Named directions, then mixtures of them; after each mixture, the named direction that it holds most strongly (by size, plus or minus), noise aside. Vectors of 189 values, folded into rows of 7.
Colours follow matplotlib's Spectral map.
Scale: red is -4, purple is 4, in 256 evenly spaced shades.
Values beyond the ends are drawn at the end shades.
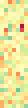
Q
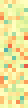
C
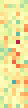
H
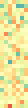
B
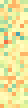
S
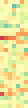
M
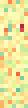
Q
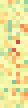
H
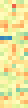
M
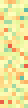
C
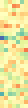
M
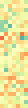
S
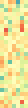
Q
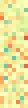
C
